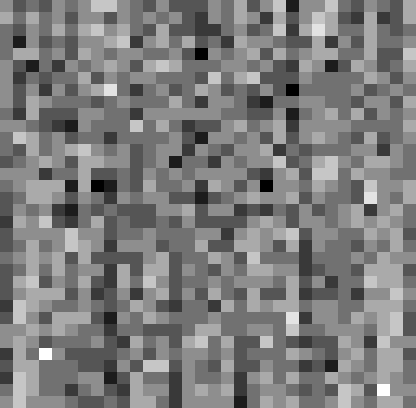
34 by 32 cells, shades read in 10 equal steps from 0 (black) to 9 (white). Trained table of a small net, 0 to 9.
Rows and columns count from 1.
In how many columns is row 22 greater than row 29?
13
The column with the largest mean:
3
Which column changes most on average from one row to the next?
21
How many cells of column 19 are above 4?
14
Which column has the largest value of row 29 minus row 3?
16
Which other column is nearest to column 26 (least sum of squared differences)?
22
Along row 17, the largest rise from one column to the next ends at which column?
29
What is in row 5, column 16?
0
